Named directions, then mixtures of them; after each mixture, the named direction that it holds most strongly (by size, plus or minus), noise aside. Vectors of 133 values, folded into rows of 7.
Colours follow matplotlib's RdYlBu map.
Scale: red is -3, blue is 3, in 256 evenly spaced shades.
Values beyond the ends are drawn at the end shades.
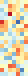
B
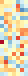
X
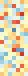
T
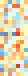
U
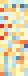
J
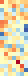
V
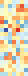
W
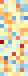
X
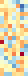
J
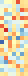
X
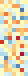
X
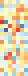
W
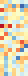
J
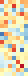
V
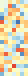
T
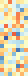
U
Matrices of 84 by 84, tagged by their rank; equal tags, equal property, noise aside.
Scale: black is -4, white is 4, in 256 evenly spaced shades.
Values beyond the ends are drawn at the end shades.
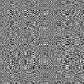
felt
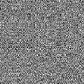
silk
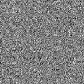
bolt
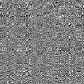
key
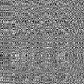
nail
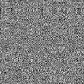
silk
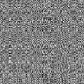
nail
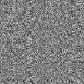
silk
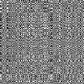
felt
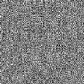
silk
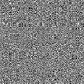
silk
